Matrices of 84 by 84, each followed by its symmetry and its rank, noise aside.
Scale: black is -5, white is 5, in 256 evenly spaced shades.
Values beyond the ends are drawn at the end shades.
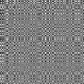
no symmetry, rank two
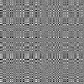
no symmetry, rank one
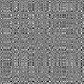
antisymmetric, rank two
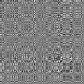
symmetric, rank three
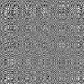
no symmetry, rank three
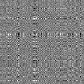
antisymmetric, rank two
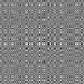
no symmetry, rank two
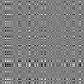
no symmetry, rank one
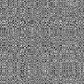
no symmetry, rank three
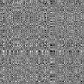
no symmetry, rank three
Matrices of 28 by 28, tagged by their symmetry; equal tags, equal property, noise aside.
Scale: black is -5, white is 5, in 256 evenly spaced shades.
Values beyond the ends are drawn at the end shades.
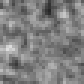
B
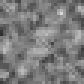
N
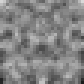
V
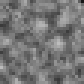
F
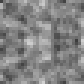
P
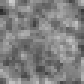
B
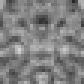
V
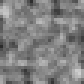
N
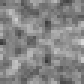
P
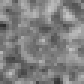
F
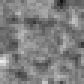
B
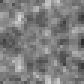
P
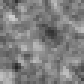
F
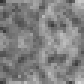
P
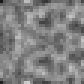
P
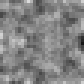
P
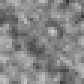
F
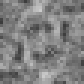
N
